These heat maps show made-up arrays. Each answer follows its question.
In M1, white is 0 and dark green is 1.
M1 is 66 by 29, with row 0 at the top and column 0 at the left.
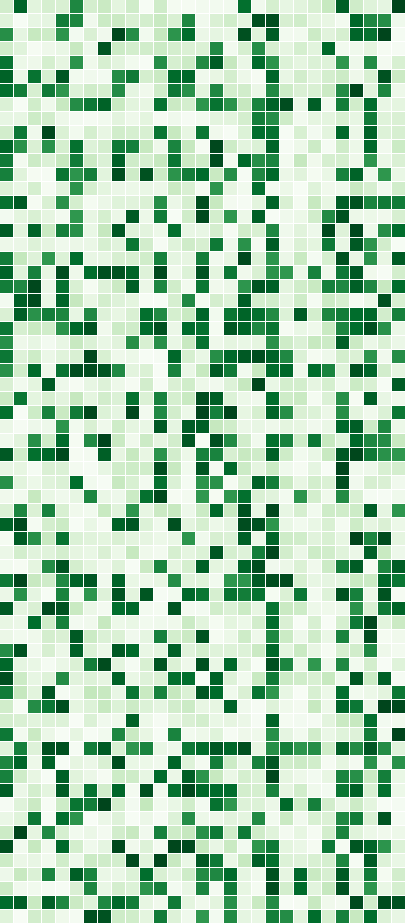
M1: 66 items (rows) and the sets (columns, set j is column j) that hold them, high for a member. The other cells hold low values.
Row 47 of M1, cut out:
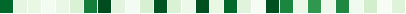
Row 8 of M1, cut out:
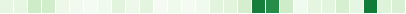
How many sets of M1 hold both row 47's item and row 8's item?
1
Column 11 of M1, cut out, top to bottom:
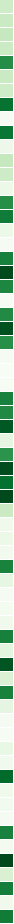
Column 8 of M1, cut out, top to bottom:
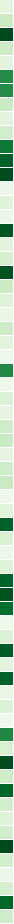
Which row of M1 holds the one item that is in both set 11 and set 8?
19
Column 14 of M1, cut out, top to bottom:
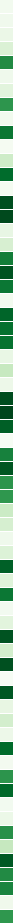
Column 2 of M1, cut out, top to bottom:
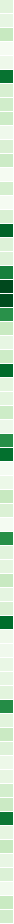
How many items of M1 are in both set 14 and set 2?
4
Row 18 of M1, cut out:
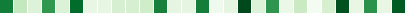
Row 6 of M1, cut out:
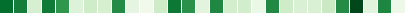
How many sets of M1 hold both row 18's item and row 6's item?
4
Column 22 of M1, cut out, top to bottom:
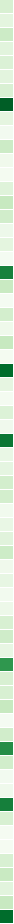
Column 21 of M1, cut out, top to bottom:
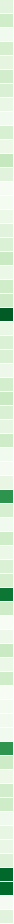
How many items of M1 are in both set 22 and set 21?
1
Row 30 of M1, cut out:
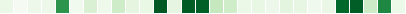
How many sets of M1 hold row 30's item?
7
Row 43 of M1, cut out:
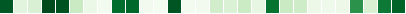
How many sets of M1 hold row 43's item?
10
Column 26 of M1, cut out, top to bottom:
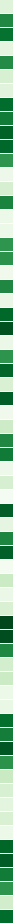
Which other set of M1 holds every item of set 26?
19
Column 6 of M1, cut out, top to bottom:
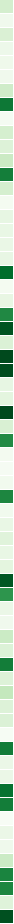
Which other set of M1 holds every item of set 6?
16
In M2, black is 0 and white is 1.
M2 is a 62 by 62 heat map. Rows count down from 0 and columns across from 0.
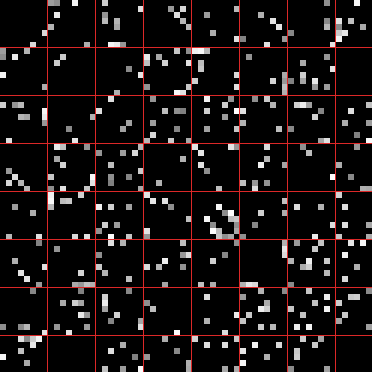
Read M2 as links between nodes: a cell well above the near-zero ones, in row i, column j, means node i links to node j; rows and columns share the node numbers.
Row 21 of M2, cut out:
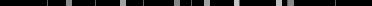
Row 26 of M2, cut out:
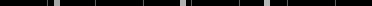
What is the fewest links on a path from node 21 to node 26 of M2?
4
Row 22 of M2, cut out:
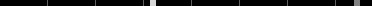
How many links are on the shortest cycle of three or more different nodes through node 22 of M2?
5
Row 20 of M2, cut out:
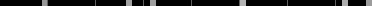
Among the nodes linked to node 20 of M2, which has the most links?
node 40
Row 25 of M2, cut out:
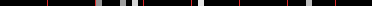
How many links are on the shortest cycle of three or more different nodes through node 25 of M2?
4
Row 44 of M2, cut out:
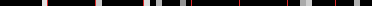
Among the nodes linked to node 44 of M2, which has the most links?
node 24
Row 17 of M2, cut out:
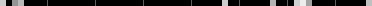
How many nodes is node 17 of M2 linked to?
9
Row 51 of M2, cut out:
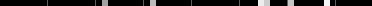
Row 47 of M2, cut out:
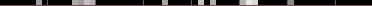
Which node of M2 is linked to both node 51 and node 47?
node 48
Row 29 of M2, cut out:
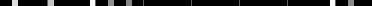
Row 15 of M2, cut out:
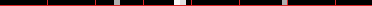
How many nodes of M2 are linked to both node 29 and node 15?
0
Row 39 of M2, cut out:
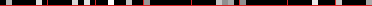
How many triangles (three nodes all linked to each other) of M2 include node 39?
8
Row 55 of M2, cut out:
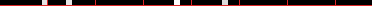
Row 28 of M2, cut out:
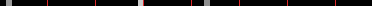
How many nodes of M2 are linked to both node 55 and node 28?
0
